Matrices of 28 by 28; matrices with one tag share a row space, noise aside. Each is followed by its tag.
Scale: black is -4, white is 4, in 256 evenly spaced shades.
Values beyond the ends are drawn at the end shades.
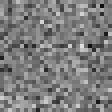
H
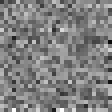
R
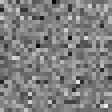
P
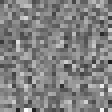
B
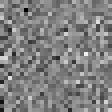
P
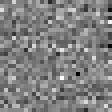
R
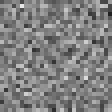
B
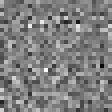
P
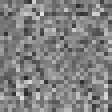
B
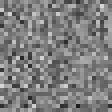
P
